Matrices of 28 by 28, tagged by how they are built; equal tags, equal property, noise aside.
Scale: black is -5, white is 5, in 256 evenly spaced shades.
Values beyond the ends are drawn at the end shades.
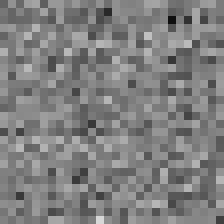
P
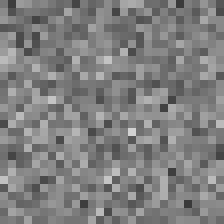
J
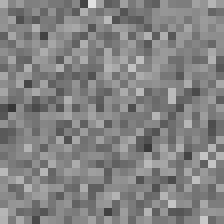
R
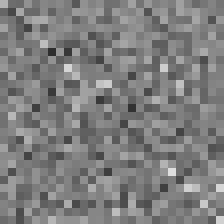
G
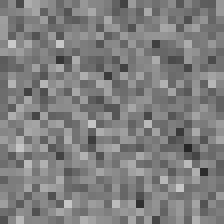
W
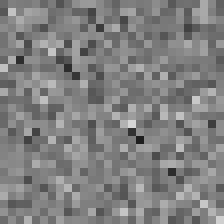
G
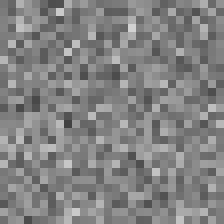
J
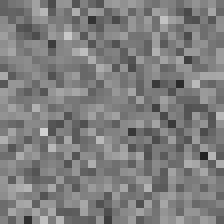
W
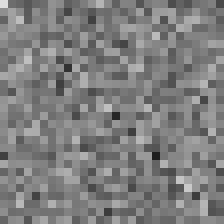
G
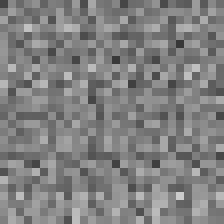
J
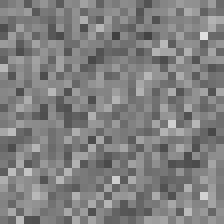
R
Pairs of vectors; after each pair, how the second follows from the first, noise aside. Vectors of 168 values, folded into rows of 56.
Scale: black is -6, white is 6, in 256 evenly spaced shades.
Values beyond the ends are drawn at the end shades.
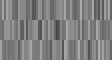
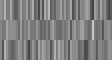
wrapped around.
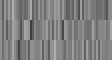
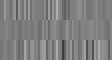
wrapped around, partly zeroed.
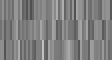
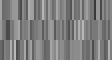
wrapped around, negated.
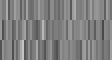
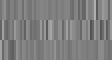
wrapped around, partly zeroed.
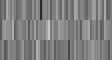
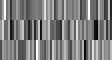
wrapped around, negated, scaled up.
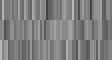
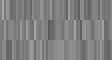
wrapped around, shrunk.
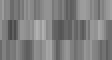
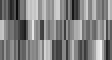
wrapped around, negated, scaled up.
